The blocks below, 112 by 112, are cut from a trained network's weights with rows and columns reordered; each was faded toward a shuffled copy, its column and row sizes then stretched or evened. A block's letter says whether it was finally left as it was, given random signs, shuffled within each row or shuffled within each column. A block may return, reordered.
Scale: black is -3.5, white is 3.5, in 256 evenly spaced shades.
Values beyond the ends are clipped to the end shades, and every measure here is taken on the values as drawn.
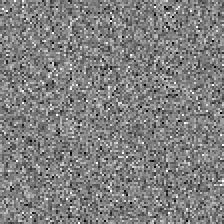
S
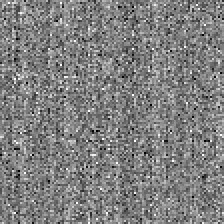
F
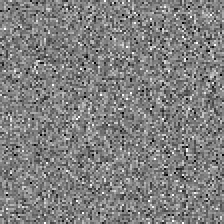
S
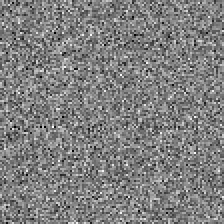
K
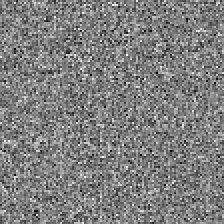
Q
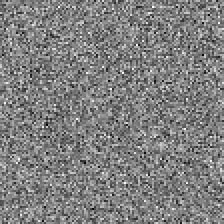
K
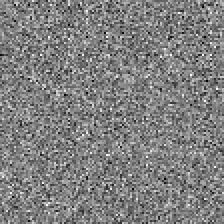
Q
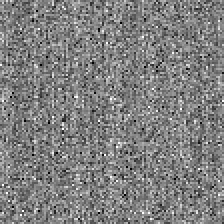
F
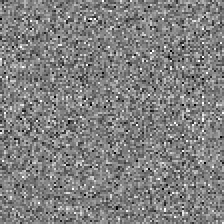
Q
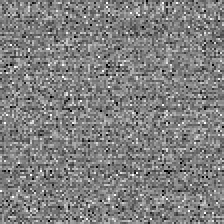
F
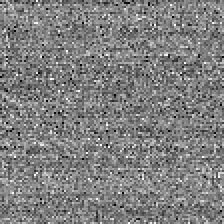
K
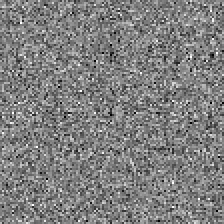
F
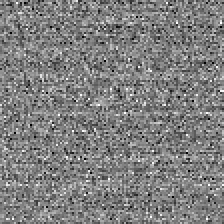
K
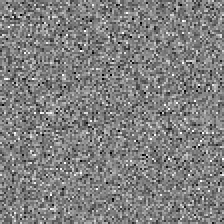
K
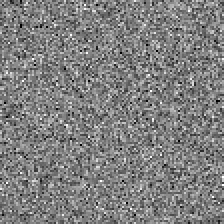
S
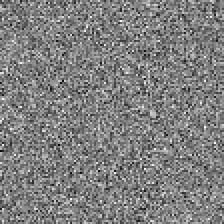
S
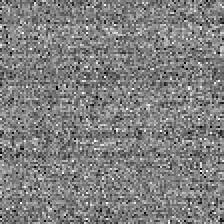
F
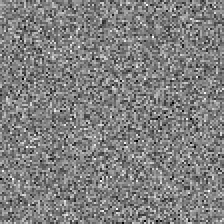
S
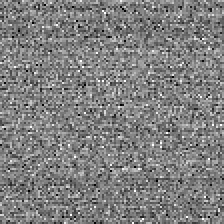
K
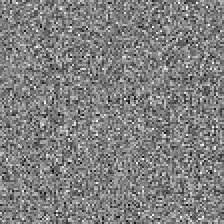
F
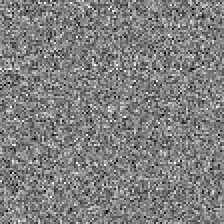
F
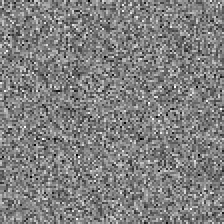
K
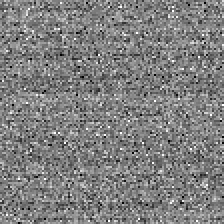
K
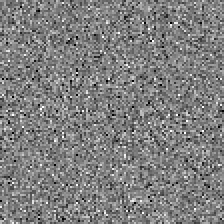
Q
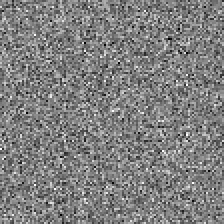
Q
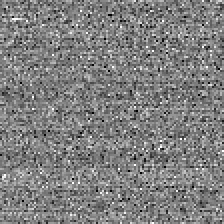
F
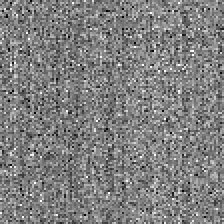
F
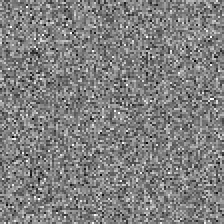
S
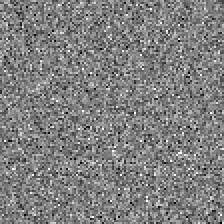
K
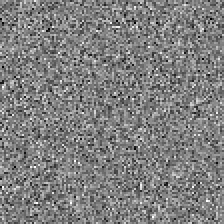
Q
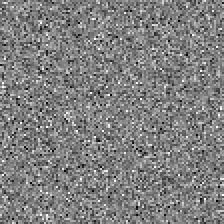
S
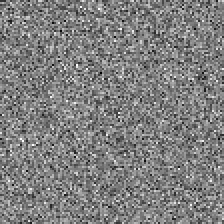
K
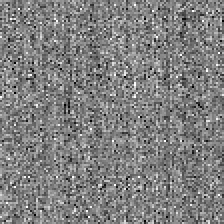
F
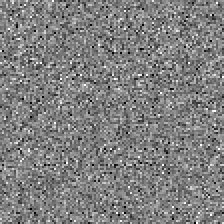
K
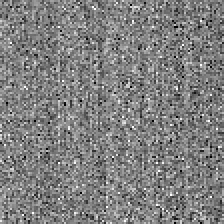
F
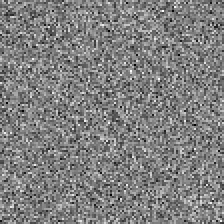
K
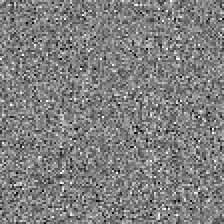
Q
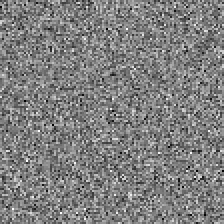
K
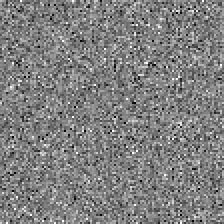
Q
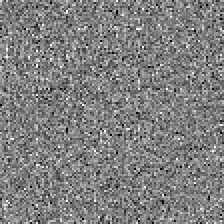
Q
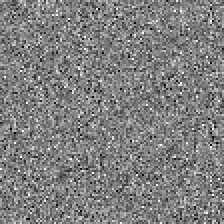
S
